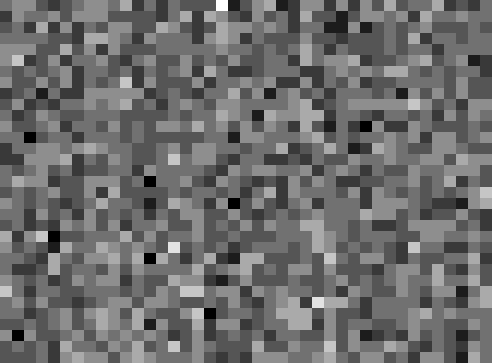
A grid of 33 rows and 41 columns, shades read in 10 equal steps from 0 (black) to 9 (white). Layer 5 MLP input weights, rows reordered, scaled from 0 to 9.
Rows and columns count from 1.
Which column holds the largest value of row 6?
2
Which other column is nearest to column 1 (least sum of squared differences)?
16
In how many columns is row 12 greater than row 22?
15
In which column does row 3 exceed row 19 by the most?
20
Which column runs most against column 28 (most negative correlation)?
19
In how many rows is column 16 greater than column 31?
18
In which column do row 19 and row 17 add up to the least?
13
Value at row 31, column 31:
1
